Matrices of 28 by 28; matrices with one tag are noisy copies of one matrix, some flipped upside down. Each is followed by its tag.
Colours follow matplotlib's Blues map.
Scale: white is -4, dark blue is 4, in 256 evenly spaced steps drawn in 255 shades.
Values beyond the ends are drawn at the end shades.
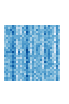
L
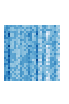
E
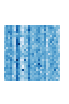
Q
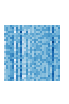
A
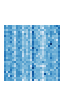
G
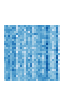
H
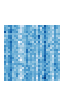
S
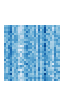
S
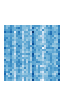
G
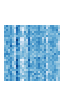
Q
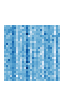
L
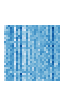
A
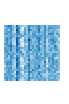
Q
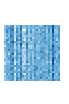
A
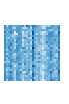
G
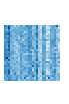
E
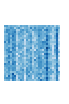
H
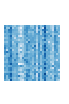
S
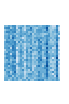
H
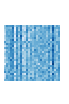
A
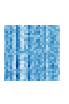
Q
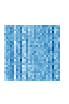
A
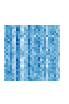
Q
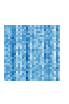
L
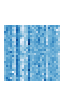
Q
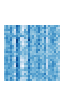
Q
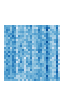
H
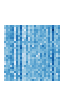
A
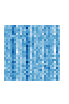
L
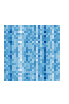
S
